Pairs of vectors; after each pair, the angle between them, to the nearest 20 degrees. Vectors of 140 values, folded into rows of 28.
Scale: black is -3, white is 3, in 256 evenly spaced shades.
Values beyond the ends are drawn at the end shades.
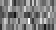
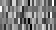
120 degrees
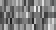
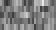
40 degrees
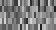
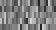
20 degrees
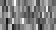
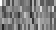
100 degrees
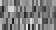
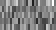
80 degrees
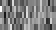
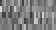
60 degrees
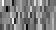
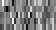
20 degrees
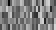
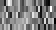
140 degrees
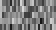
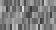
40 degrees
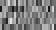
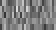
120 degrees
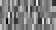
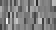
160 degrees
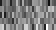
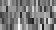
80 degrees
